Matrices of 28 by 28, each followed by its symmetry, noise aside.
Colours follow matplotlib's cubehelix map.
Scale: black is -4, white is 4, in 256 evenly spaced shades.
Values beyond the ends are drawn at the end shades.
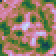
symmetric.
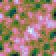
symmetric.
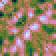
symmetric.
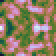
mirrored top to bottom.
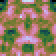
mirrored left to right.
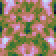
mirrored left to right.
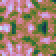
mirrored top to bottom.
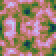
mirrored top to bottom.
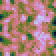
mirrored top to bottom.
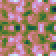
mirrored top to bottom.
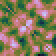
symmetric.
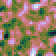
antisymmetric.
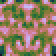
mirrored left to right.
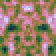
mirrored left to right.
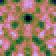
mirrored left to right.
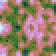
mirrored top to bottom.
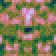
mirrored left to right.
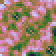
symmetric.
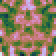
mirrored left to right.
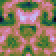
mirrored left to right.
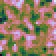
antisymmetric.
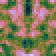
mirrored left to right.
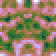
mirrored left to right.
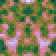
mirrored left to right.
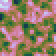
symmetric.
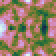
mirrored top to bottom.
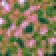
symmetric.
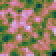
symmetric.
